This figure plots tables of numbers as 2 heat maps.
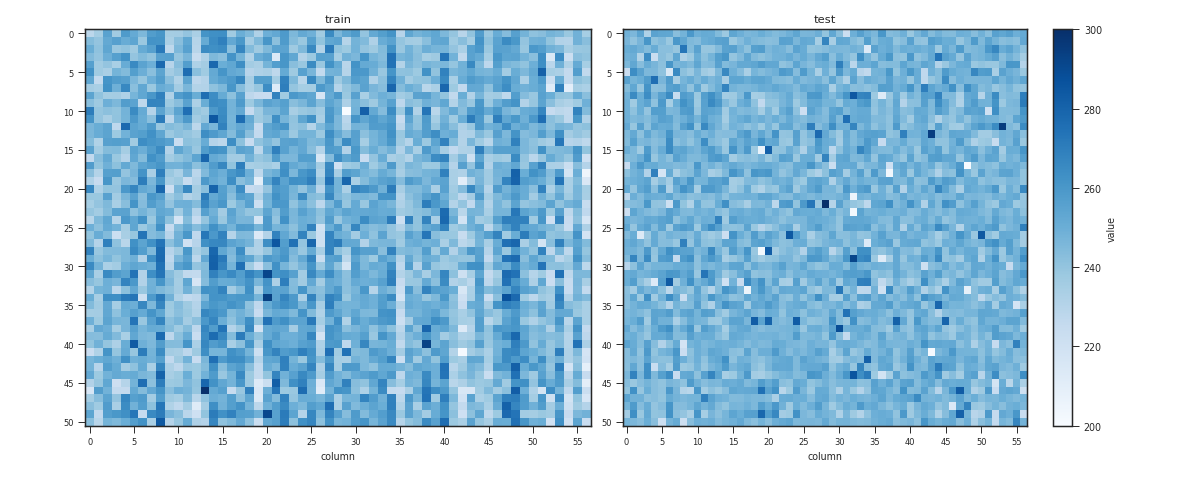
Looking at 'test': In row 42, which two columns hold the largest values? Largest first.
34, 14
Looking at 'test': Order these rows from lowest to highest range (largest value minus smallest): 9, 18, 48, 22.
9, 48, 18, 22
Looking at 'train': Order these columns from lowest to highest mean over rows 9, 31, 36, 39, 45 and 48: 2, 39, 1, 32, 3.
1, 3, 32, 39, 2
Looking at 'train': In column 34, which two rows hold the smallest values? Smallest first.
46, 16
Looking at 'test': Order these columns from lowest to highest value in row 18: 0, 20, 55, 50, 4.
0, 55, 50, 20, 4
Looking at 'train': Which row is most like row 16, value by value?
22
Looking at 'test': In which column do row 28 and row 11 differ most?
19
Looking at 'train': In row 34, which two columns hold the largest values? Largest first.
20, 47
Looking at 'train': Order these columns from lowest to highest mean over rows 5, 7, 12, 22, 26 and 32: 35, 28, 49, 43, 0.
35, 43, 0, 28, 49
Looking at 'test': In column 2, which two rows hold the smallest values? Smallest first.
26, 3
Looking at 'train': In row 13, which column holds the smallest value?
19
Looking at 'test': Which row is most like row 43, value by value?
3
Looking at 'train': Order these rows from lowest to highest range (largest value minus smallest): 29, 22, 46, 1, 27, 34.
1, 22, 29, 27, 34, 46
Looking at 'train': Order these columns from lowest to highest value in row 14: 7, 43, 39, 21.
21, 43, 39, 7
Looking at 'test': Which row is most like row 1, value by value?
16
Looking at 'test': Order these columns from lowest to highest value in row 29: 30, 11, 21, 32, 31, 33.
21, 30, 11, 31, 33, 32
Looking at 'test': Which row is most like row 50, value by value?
40
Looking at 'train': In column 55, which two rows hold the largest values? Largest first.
40, 10
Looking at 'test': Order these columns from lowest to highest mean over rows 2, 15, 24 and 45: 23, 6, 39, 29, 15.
29, 23, 39, 6, 15
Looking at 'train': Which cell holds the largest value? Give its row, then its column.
46, 13
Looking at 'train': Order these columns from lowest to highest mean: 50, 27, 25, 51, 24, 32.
50, 32, 24, 51, 25, 27
